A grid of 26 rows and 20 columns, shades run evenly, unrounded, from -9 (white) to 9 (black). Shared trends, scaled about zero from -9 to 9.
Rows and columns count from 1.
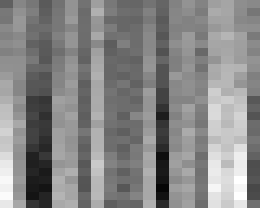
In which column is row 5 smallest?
18
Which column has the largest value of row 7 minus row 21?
1
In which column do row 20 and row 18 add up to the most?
13
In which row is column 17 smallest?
24
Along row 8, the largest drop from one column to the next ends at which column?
8
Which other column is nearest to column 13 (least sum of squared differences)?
4
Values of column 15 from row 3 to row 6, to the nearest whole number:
0 0 -2 -2
